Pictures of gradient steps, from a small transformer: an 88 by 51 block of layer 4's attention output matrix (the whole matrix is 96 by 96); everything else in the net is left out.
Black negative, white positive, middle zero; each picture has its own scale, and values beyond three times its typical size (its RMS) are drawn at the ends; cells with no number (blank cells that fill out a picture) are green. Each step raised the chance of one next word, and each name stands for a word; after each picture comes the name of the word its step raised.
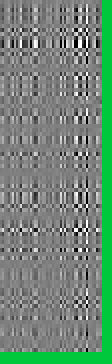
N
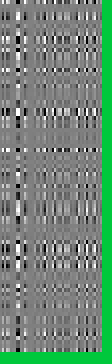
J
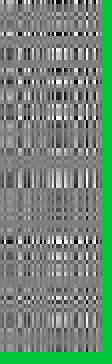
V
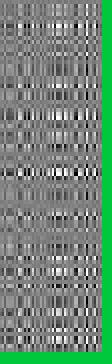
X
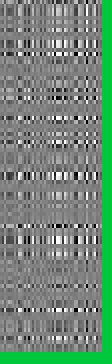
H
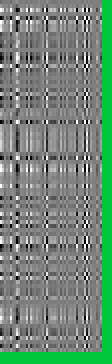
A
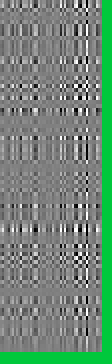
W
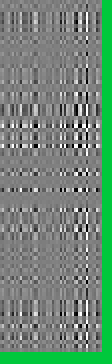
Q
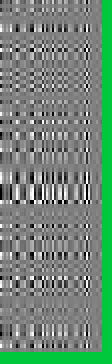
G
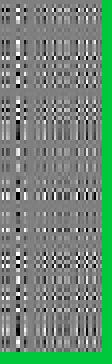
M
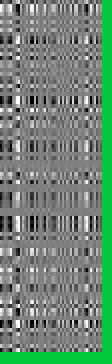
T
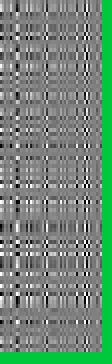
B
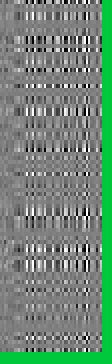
J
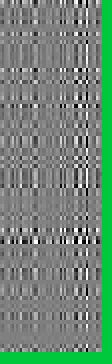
V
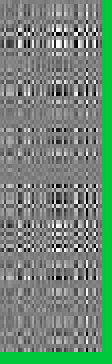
N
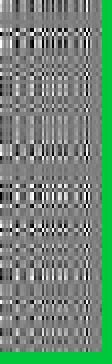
N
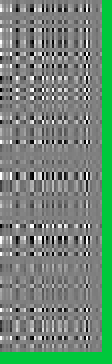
H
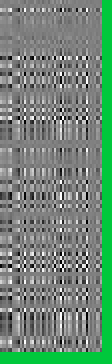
M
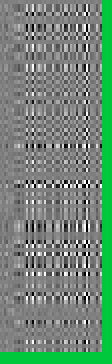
B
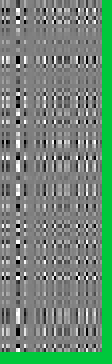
A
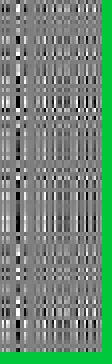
T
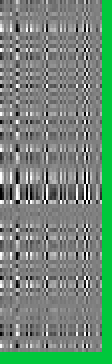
G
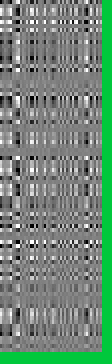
A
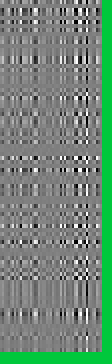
A
